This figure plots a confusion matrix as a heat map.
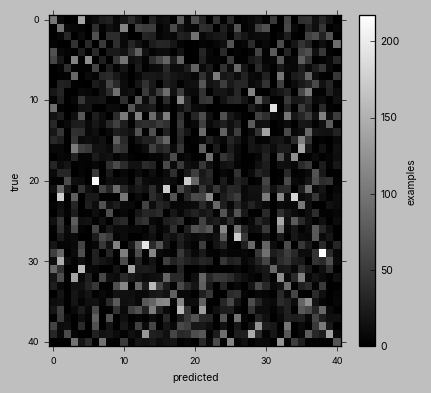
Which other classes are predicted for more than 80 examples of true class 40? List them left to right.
3, 7, 25, 32
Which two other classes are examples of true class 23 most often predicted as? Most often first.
35, 7
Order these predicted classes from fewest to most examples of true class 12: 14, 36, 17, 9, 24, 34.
17, 34, 9, 36, 24, 14
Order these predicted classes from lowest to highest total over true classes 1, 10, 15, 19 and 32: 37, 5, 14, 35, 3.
5, 37, 14, 3, 35
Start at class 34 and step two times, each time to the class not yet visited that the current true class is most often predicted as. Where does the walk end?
22
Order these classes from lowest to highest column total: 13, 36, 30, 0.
0, 13, 30, 36
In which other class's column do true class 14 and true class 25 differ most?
32
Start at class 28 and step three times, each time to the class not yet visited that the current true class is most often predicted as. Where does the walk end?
24
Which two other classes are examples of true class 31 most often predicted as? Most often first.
4, 11
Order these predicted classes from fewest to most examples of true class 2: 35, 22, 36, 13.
35, 22, 13, 36
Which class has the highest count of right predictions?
39
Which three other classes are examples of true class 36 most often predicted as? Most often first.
18, 21, 14
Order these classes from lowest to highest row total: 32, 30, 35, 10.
10, 30, 32, 35
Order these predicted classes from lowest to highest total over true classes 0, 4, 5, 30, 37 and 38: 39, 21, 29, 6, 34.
34, 39, 21, 6, 29
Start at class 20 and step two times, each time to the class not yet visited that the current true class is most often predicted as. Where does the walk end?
26
